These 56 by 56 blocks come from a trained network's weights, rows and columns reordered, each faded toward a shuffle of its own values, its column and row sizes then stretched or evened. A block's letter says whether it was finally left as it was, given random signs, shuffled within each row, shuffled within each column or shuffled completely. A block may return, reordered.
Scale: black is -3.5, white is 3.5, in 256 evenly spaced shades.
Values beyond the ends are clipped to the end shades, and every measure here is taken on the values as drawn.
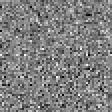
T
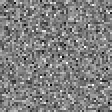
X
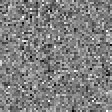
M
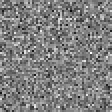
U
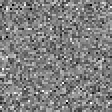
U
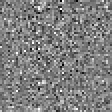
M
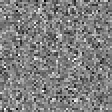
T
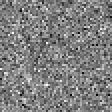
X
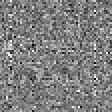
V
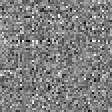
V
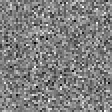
M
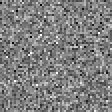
X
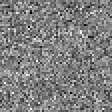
U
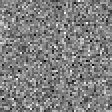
X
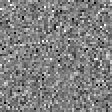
X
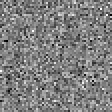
U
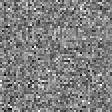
V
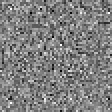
T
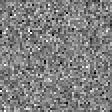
X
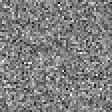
X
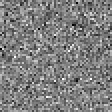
U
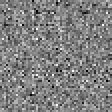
T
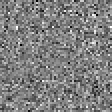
T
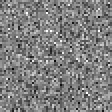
M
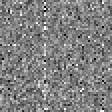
T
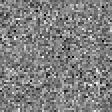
U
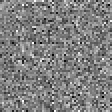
T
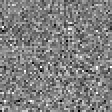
U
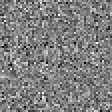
T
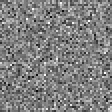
X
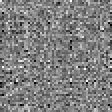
V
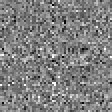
V
